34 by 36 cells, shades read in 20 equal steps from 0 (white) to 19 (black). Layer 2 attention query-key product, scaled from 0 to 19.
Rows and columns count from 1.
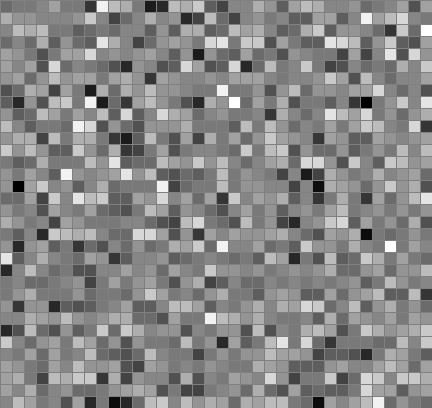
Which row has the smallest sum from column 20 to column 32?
26
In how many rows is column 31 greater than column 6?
12
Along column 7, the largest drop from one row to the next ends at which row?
17
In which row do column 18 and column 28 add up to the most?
6
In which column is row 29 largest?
19
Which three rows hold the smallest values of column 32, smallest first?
34, 8, 32
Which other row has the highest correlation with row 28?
23
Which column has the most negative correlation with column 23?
11
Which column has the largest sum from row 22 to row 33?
29
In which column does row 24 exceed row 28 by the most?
31
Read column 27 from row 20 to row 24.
13 8 13 8 9
